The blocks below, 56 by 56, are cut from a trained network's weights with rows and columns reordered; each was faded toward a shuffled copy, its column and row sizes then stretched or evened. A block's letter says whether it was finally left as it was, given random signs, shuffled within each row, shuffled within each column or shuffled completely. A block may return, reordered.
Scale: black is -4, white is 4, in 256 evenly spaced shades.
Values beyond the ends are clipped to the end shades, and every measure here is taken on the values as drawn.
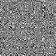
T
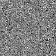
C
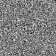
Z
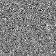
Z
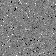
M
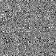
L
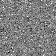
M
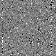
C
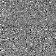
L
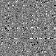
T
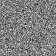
M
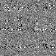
L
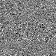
Z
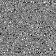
Z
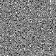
C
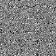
L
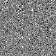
C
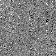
C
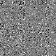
L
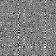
T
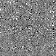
L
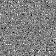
Z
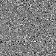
Z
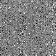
C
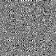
T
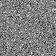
M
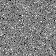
M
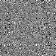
L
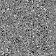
C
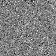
M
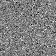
M
